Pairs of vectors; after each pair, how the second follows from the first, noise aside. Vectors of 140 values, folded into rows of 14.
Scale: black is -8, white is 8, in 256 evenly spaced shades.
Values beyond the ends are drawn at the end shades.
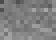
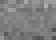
reversed, partly zeroed.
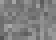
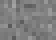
reversed, partly zeroed.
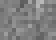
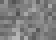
reversed.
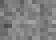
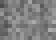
copied.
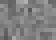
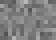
copied.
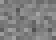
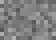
copied.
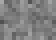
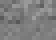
reversed, partly zeroed.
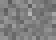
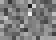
scaled up.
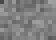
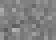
wrapped around, partly zeroed.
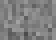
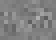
reversed, partly zeroed.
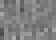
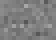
wrapped around, partly zeroed.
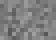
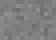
wrapped around, shrunk.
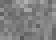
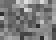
scaled up.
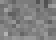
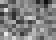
scaled up.
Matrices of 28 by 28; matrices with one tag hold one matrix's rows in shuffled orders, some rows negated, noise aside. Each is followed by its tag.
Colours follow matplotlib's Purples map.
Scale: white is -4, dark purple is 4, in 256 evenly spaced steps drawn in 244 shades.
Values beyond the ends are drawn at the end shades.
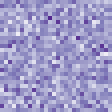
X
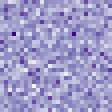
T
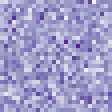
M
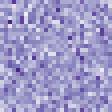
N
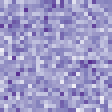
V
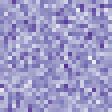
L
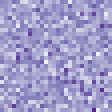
L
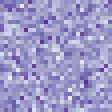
N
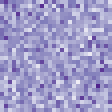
M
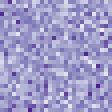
L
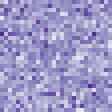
V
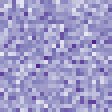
V
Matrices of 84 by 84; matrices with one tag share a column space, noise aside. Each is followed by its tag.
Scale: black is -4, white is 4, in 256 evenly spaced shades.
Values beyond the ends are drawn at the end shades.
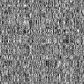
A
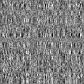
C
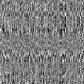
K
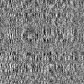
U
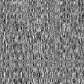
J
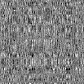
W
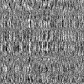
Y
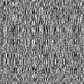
W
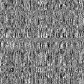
C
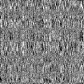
Y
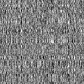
A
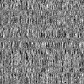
C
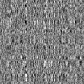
A
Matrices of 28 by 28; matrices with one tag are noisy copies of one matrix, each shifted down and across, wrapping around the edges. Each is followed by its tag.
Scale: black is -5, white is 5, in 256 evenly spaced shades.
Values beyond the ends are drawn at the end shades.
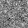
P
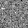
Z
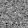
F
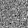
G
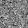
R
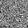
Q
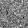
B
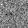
Q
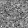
P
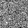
G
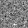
Z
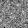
P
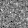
P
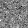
P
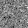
Q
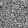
Q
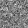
F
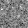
P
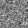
F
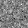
P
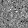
Q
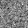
R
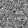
F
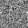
Z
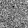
G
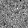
B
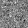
R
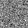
R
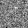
Z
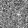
Z
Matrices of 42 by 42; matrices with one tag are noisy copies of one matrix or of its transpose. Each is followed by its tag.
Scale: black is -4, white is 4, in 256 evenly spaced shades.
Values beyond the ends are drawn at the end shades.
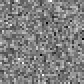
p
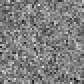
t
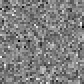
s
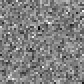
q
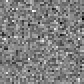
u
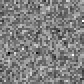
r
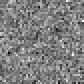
r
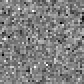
u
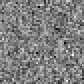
r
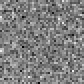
p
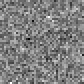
q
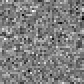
u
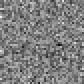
p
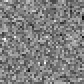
u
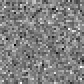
r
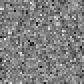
t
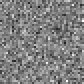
r
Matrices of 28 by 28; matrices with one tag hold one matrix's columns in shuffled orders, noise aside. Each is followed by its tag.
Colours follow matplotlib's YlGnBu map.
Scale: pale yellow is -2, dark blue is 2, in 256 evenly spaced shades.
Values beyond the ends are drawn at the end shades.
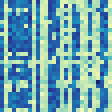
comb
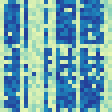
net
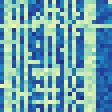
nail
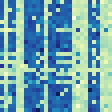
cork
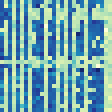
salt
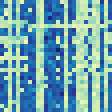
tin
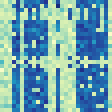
salt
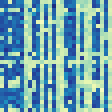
comb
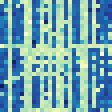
net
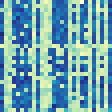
net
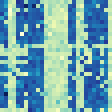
net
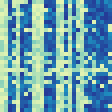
cork
